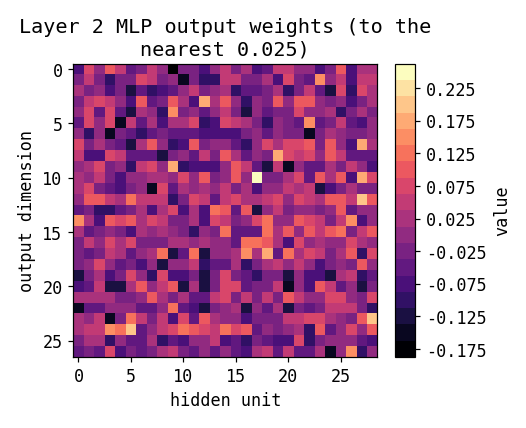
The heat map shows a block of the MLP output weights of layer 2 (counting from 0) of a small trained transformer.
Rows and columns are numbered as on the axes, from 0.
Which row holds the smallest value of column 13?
1
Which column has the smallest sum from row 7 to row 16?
10
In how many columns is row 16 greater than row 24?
9
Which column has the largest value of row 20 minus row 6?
6
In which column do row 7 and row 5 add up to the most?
22
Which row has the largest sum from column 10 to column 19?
24
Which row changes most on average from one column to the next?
17
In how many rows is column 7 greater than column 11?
12
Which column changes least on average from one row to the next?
13
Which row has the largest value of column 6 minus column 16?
3
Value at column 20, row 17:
0.125
